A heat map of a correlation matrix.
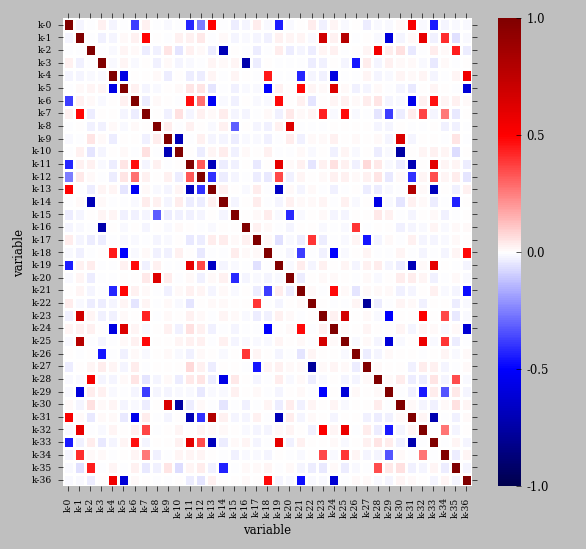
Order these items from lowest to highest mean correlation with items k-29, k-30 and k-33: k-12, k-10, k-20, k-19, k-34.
k-10, k-34, k-20, k-12, k-19
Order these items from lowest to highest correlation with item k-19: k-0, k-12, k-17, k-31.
k-31, k-0, k-17, k-12
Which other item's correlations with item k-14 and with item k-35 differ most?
k-2
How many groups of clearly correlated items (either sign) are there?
8
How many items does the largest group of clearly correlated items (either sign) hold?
8
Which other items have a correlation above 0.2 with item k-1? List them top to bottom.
k-7, k-23, k-25, k-32, k-34
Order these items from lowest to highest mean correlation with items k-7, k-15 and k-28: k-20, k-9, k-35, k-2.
k-20, k-9, k-35, k-2
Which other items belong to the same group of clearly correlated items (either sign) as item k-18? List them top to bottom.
k-4, k-5, k-21, k-24, k-36
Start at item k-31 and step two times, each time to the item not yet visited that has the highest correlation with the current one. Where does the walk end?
k-0
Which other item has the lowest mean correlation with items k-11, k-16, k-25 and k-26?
k-3
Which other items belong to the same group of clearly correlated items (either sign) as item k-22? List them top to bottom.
k-17, k-27
